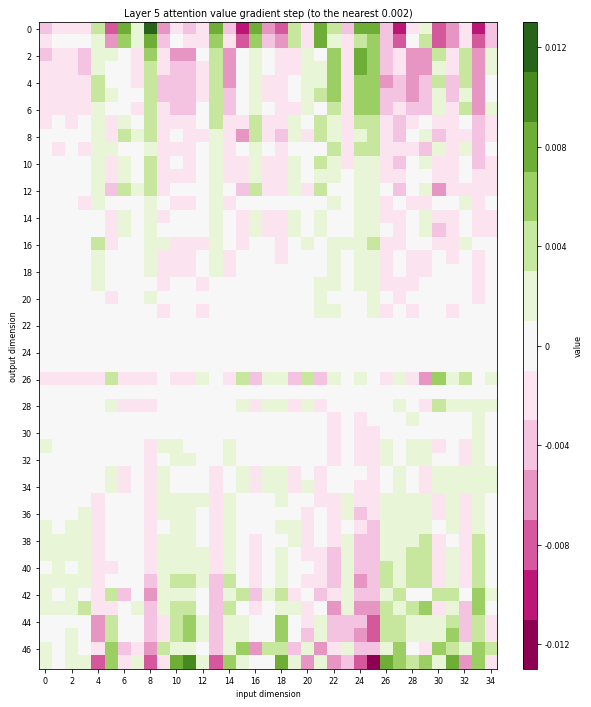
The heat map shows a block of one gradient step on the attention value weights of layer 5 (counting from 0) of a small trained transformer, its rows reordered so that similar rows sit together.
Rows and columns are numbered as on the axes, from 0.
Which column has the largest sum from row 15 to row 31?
25
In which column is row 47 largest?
11
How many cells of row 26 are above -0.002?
18
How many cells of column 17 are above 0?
6
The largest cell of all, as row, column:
0, 8
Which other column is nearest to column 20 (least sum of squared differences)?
32
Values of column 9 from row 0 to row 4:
-0.006 -0.004 -0.002 -0.002 -0.004
